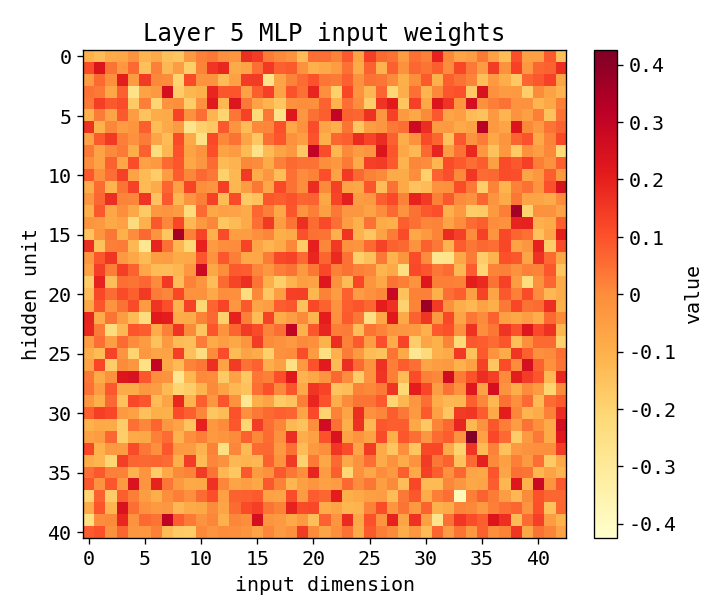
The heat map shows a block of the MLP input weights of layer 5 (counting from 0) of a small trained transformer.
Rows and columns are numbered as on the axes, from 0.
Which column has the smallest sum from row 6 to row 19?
9
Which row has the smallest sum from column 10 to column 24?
25
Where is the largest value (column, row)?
34, 32
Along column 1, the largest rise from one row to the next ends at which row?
1
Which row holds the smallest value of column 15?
8
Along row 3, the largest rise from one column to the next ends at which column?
35
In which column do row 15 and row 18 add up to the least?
7
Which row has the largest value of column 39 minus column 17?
26
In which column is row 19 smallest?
39
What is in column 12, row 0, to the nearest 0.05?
0
